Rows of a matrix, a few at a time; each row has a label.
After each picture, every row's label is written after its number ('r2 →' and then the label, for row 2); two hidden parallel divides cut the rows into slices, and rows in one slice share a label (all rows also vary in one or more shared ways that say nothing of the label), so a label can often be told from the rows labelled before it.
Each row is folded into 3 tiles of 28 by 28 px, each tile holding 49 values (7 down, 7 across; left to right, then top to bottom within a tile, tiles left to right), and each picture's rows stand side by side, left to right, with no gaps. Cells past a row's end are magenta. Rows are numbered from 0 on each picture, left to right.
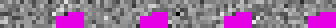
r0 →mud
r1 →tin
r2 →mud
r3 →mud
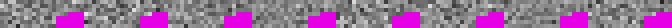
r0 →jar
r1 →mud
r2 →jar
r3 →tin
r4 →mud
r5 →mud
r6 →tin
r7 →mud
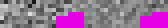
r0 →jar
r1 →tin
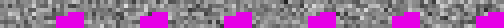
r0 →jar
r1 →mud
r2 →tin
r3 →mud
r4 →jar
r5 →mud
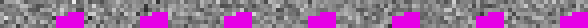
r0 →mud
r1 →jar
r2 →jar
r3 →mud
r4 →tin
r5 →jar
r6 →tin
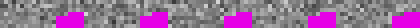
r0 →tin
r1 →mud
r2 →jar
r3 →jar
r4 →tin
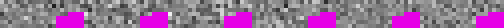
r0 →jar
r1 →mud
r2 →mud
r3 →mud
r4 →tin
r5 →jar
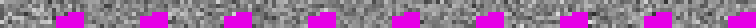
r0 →tin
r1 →jar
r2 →jar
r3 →tin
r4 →mud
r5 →jar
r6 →mud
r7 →mud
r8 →tin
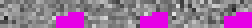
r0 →jar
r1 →mud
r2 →tin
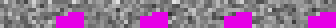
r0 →jar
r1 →tin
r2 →tin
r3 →tin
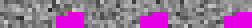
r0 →jar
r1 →mud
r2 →mud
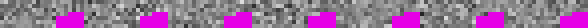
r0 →mud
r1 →jar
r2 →jar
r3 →mud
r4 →mud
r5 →jar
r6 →jar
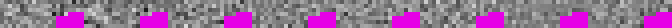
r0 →jar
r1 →jar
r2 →mud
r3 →tin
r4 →tin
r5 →mud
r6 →tin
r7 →jar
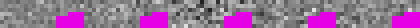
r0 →tin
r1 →jar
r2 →mud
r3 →mud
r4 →tin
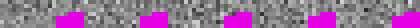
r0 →mud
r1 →jar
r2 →mud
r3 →mud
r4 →mud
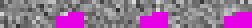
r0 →tin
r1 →jar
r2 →tin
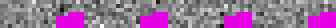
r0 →jar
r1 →mud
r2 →jar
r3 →tin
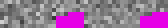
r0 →mud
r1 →tin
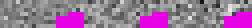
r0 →mud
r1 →jar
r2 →mud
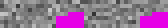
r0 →tin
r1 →tin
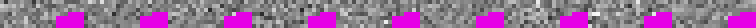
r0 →tin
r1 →mud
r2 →jar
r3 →mud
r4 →jar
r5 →jar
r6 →jar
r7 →jar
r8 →jar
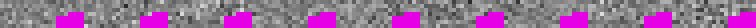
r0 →tin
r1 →jar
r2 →jar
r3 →tin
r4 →jar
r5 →mud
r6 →mud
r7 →jar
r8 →mud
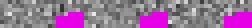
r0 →jar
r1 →tin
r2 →mud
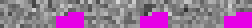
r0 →mud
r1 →tin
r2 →mud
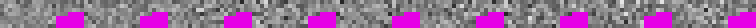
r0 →jar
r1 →jar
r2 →tin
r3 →jar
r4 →jar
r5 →mud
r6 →jar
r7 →jar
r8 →jar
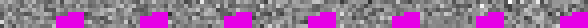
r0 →tin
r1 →jar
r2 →jar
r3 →mud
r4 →tin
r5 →mud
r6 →mud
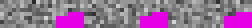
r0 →mud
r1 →tin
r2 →tin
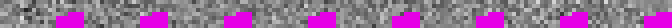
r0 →mud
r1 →jar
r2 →tin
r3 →mud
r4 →mud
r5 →tin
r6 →tin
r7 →mud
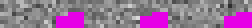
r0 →mud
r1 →tin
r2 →jar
